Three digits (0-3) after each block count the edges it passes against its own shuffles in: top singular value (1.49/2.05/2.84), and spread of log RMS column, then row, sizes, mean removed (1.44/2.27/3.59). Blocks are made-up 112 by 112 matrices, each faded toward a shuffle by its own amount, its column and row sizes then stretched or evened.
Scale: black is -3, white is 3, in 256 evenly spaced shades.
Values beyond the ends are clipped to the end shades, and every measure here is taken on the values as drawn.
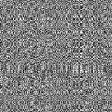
3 2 2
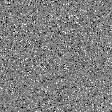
0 0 1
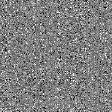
1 2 1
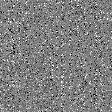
0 2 0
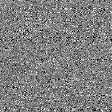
1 1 2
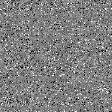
0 1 2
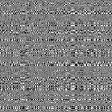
3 1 3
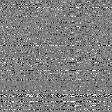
2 1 3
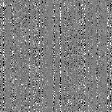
1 3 1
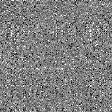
2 1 1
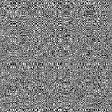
3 2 2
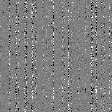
1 3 1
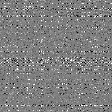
2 1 3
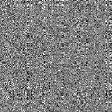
2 2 1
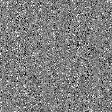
0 2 0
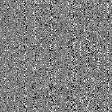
1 3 1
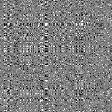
3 2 2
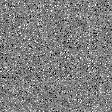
0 1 1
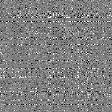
2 2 3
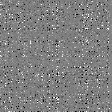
0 2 2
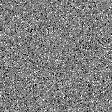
1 0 0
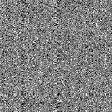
2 1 0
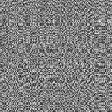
3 1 1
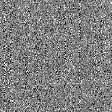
1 2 0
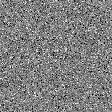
1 0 0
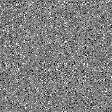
1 1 1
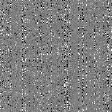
0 3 1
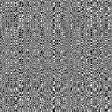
3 3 1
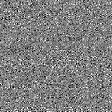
2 0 2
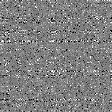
2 1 2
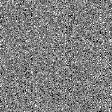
1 2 0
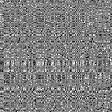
3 0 2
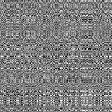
3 1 3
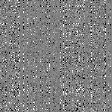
1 3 2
